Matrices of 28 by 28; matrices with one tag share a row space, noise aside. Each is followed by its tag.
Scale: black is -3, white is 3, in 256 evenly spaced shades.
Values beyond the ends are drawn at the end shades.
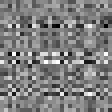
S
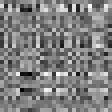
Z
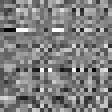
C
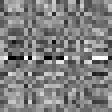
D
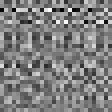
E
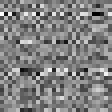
Z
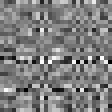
C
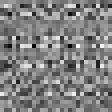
S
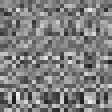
S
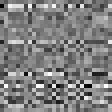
D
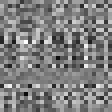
E
